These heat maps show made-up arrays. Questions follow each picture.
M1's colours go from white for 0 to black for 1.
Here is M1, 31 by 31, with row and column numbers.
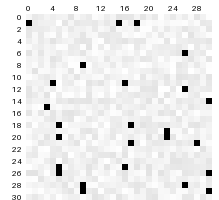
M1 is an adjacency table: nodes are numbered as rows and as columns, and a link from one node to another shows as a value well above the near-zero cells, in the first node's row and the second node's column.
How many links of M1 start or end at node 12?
1
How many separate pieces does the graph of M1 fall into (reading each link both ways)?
8
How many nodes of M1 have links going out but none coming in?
11
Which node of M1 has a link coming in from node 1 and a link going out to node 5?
node 18
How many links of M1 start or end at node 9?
3
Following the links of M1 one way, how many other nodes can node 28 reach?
4
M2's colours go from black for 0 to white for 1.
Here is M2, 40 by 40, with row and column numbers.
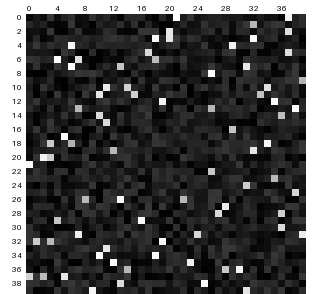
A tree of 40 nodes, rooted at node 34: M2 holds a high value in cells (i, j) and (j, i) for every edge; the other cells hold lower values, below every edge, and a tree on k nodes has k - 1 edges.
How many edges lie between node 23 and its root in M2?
7
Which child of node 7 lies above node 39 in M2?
31
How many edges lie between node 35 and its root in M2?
6
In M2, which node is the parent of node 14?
10
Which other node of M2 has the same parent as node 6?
3
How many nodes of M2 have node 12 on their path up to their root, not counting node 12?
2
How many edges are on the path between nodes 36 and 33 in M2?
4
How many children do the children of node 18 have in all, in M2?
4
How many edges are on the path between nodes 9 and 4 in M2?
5
